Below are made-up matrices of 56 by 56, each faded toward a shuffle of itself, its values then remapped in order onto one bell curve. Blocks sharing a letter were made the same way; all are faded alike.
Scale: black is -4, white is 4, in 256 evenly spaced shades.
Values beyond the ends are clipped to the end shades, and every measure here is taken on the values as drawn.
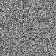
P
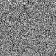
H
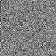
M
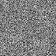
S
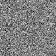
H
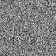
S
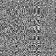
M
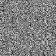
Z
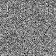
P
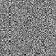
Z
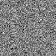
H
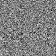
S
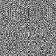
M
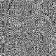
Z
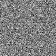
P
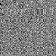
M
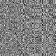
M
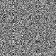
Z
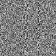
Z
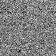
S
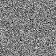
S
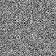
H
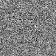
S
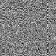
M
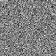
H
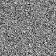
P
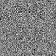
H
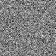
H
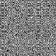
M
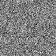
P
